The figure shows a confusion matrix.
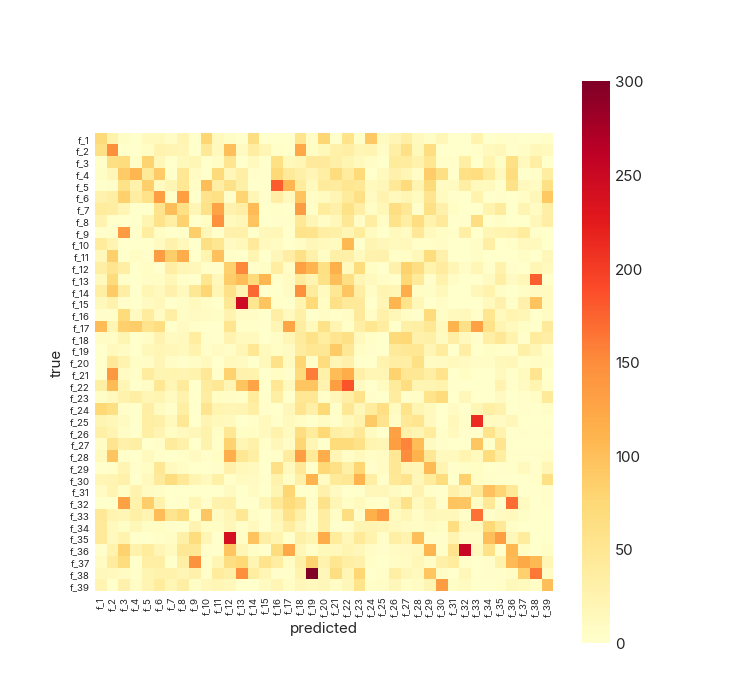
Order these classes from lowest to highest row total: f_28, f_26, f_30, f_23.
f_23, f_26, f_30, f_28
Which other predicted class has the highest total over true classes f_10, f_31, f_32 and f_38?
f_19
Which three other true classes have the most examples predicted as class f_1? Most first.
f_17, f_24, f_2
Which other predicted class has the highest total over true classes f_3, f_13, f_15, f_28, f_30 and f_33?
f_27
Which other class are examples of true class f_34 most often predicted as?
f_31
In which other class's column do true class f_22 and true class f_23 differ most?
f_21
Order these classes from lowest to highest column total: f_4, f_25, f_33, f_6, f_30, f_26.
f_4, f_25, f_30, f_33, f_6, f_26
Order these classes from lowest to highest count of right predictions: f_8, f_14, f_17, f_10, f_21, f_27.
f_10, f_8, f_21, f_17, f_27, f_14
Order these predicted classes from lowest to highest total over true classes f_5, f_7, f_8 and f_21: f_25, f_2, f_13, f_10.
f_25, f_13, f_2, f_10
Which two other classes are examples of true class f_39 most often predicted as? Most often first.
f_30, f_23
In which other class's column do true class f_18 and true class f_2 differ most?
f_12
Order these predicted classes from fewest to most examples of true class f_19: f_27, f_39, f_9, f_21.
f_39, f_9, f_27, f_21
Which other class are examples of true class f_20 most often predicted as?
f_18
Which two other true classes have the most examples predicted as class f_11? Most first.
f_8, f_7
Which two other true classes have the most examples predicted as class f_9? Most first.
f_37, f_35
